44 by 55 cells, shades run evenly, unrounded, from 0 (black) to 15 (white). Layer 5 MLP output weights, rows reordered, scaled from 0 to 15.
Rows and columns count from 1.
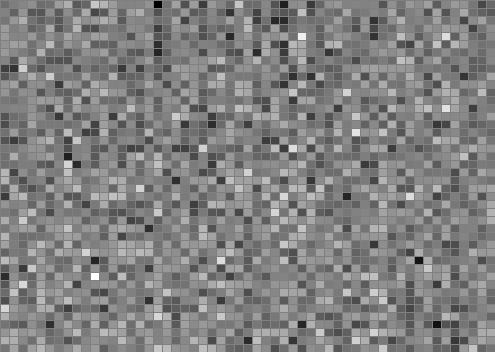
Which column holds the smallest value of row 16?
24
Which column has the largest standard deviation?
32
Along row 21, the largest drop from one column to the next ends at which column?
9
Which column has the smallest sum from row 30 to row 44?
51
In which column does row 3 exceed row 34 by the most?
3
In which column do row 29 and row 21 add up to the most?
8
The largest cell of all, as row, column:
35, 11
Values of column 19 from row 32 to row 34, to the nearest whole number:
9 7 9
